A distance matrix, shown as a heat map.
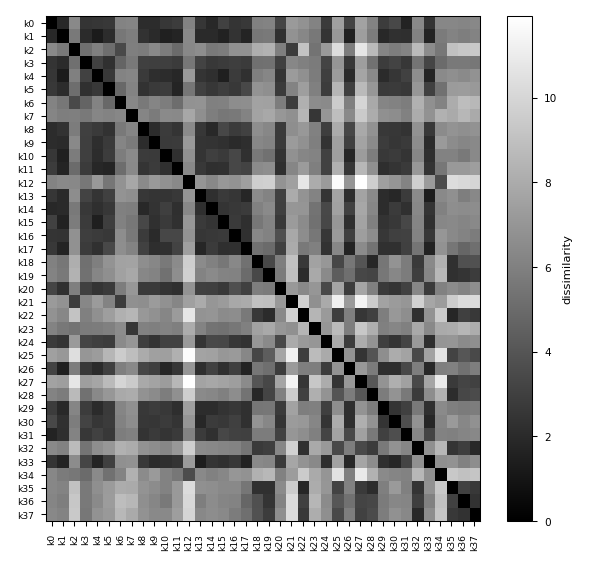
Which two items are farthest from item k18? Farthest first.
k12, k21
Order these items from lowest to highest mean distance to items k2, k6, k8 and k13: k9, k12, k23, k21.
k9, k21, k23, k12
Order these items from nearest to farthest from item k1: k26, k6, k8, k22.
k26, k8, k6, k22
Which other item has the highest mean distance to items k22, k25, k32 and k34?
k21
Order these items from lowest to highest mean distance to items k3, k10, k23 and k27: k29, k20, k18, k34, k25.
k29, k20, k18, k25, k34
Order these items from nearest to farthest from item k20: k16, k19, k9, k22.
k9, k16, k19, k22
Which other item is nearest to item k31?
k0
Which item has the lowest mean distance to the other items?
k1
